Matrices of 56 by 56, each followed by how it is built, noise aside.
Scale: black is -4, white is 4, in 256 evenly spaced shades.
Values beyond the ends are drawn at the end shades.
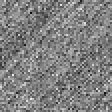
Hankel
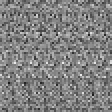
repeating columns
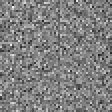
repeating rows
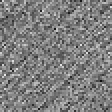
Hankel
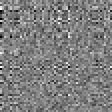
low rank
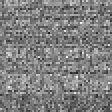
blocks
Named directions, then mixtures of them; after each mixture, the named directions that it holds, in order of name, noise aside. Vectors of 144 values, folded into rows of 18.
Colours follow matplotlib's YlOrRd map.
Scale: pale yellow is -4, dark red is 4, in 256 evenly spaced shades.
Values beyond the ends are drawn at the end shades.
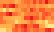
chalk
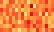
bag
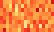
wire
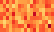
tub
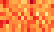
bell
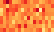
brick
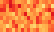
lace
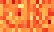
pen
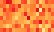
brick, lace, wire.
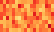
lace, tub.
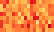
bell, tub.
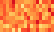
lace, pen, wire.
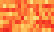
bell, chalk.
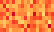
tub.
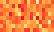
pen, wire.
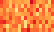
bell, wire.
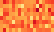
brick, pen, wire.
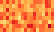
tub.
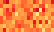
brick, wire.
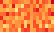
chalk, pen, wire.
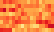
chalk, lace.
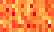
bag, tub.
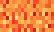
bag, tub.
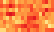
bag, chalk.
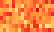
chalk, pen, wire.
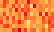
bag.
